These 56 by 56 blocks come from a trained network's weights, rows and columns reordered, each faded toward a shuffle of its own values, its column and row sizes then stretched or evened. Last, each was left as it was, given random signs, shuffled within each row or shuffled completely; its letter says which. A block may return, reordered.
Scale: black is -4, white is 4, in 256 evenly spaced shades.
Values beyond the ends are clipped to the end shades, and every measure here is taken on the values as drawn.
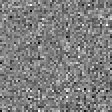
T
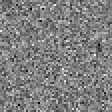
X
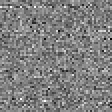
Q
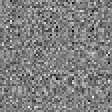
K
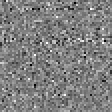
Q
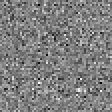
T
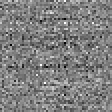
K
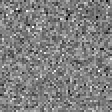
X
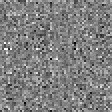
T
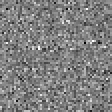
Q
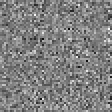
T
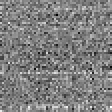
K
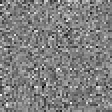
K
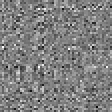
K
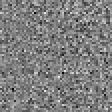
T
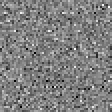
Q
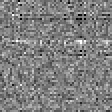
K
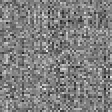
K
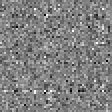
T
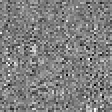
K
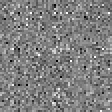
K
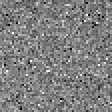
X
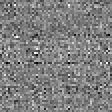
K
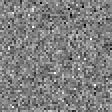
X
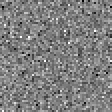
X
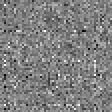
T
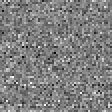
Q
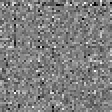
T
